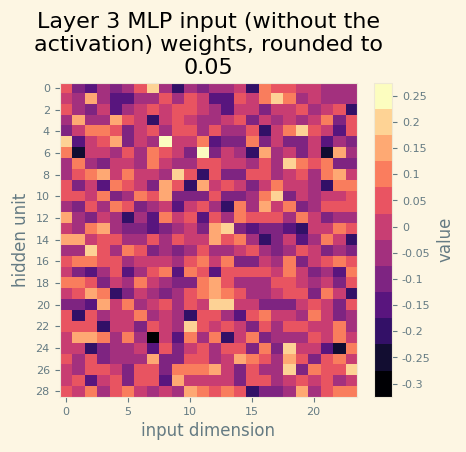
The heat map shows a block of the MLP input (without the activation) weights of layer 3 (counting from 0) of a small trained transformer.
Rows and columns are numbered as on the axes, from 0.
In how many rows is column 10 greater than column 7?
17
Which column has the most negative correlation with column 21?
8
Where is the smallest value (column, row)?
7, 23
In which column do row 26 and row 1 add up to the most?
18
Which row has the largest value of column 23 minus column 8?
26
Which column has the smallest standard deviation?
20
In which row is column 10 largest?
22
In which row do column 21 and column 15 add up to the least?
6
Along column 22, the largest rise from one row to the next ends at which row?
25
